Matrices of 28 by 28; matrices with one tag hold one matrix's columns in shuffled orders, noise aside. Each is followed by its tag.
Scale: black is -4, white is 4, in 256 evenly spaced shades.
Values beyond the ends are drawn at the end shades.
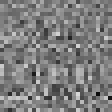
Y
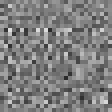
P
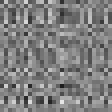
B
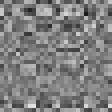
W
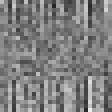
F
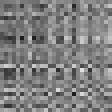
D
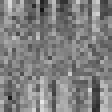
F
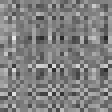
D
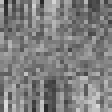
F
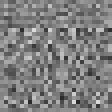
P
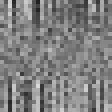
F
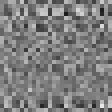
W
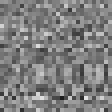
Y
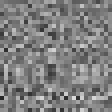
Y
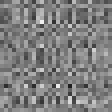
B
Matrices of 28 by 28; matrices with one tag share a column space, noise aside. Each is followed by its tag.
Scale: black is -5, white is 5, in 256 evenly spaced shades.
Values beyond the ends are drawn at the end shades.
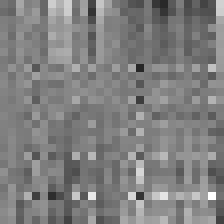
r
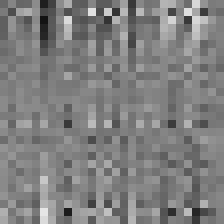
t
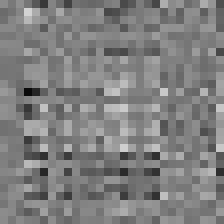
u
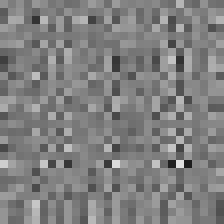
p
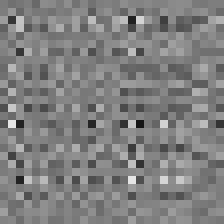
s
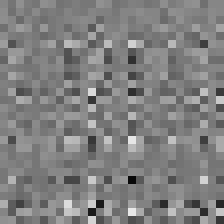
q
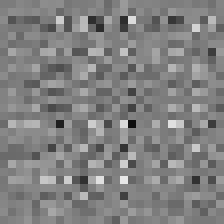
s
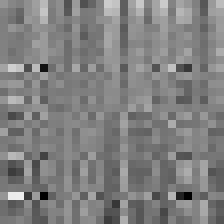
r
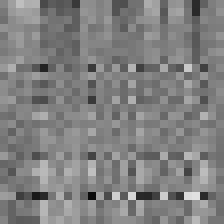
r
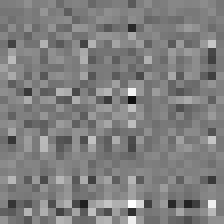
q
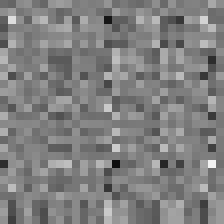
p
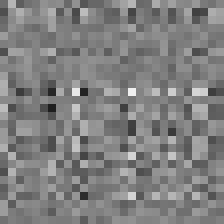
u
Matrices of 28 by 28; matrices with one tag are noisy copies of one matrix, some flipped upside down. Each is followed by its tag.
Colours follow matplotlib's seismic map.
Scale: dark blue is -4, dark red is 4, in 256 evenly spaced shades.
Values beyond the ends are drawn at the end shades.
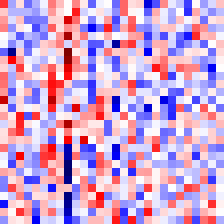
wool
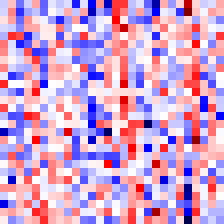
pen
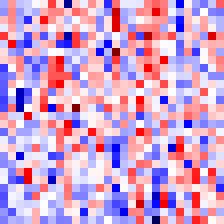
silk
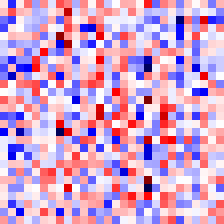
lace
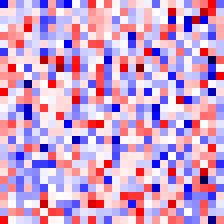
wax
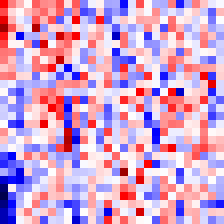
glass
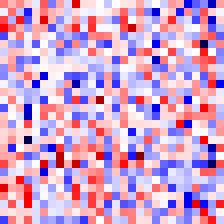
wax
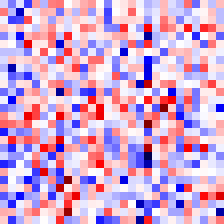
lace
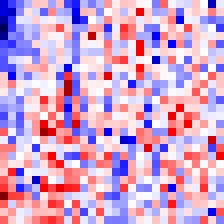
glass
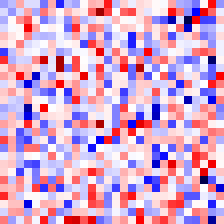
wax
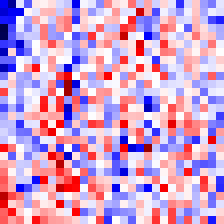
glass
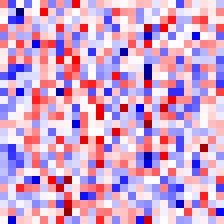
lace
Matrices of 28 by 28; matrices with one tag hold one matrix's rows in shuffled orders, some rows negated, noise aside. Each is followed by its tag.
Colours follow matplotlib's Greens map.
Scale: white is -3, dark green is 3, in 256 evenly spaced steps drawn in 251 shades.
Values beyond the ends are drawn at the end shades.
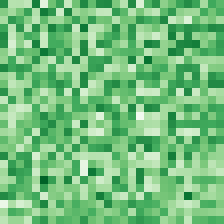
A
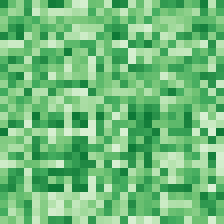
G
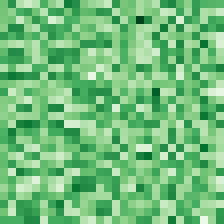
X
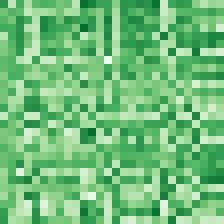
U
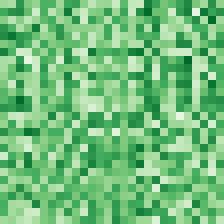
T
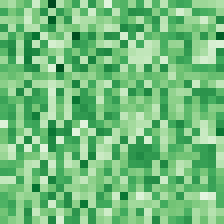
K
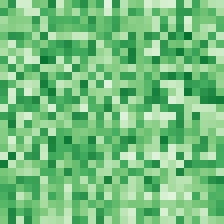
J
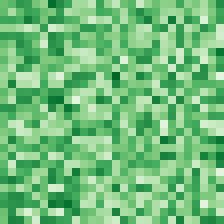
X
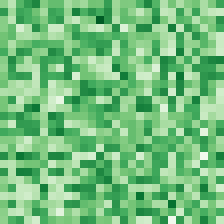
X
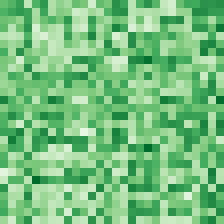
G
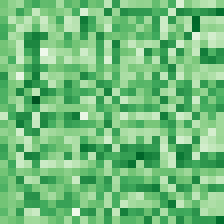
U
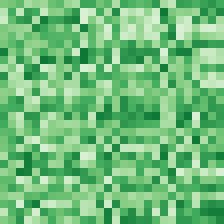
U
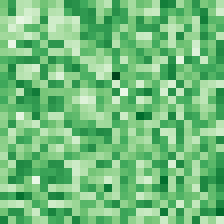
X
